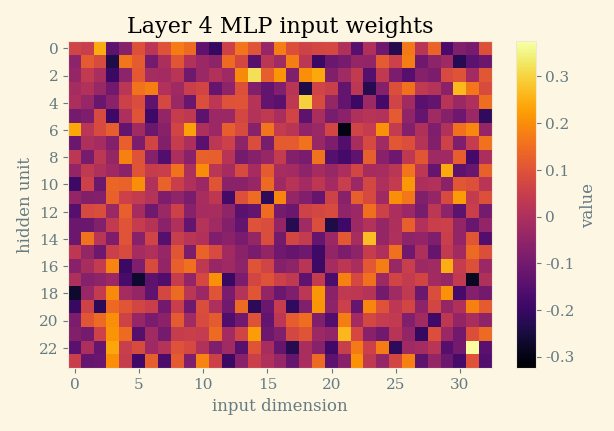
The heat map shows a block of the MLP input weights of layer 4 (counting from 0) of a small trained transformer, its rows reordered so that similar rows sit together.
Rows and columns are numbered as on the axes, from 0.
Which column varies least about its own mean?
8
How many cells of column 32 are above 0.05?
10
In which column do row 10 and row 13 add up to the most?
26
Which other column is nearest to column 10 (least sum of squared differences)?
11
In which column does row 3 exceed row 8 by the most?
31
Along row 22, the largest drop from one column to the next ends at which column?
32
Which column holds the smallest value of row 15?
19
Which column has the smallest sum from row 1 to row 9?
21
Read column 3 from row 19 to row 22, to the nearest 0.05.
0.15 0.2 0.2 0.25
